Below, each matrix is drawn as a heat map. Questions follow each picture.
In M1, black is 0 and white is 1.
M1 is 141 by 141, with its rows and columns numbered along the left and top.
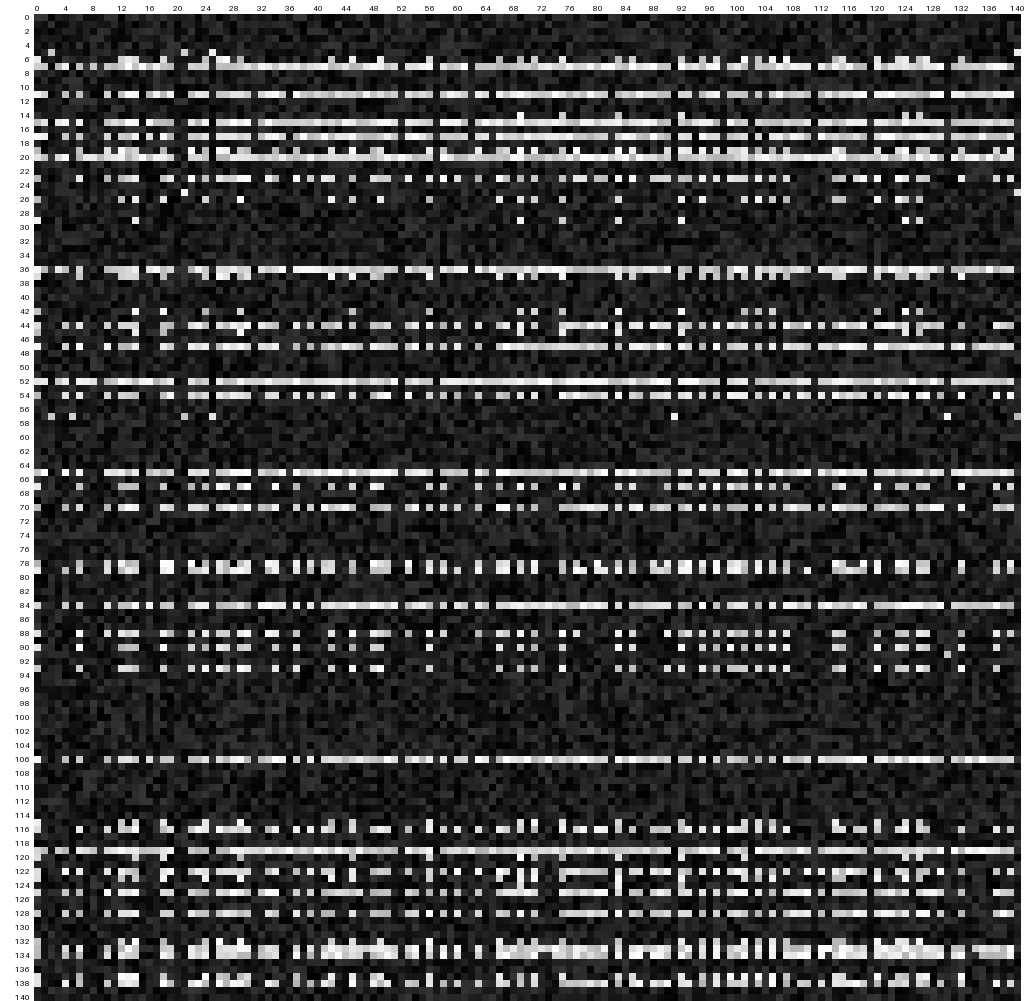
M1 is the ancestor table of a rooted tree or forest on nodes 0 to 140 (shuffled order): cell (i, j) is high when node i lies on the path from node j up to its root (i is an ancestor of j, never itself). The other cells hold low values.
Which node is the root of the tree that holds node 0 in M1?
20
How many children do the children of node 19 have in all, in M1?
5
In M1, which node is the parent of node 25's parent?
57
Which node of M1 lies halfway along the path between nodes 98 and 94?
119
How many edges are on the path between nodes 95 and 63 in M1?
9
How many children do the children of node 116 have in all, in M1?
6
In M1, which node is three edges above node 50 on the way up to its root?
23
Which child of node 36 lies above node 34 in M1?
65
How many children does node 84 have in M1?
6
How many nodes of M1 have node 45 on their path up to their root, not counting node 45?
10
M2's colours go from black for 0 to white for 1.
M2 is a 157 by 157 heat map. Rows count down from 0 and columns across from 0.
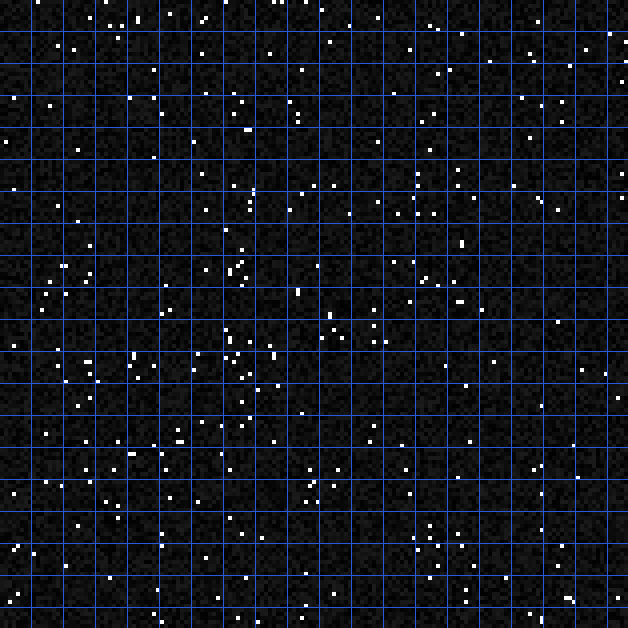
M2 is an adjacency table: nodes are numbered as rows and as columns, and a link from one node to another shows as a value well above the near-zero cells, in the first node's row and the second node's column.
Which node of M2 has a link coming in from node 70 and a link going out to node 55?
node 113
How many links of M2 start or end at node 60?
9
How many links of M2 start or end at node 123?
4
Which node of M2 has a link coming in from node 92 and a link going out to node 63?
node 48
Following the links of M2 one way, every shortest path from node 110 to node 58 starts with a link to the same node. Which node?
node 117
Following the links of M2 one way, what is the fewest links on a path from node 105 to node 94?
2
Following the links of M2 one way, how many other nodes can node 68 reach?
3
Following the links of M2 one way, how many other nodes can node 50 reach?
7
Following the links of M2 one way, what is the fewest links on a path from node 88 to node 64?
3
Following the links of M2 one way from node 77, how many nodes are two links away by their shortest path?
8
